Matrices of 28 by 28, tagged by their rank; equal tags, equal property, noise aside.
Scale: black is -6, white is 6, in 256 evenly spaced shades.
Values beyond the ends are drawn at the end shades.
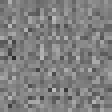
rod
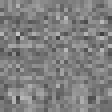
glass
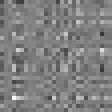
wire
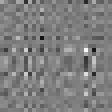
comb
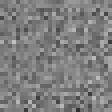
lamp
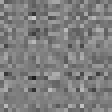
wire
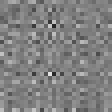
wire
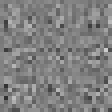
glass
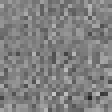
rod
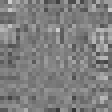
glass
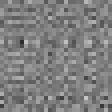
glass
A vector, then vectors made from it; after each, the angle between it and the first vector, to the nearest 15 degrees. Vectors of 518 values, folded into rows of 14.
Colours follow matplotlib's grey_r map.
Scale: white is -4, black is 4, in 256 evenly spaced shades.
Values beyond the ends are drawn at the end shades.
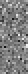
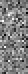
135 degrees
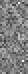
60 degrees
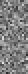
75 degrees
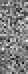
90 degrees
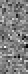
150 degrees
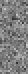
60 degrees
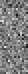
150 degrees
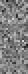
135 degrees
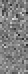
135 degrees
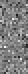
150 degrees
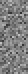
75 degrees
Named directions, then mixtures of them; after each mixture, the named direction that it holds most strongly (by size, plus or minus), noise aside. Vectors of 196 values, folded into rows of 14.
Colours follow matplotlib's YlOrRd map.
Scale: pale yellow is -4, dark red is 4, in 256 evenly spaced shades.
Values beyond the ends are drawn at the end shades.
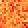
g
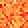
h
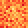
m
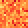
g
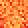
g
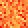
g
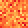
g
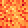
m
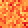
g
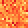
h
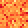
h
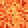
m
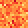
h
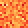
h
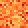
h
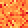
h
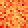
m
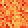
h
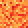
h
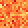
h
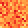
g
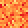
h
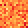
g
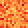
m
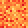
m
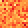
g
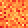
m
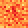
m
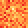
m
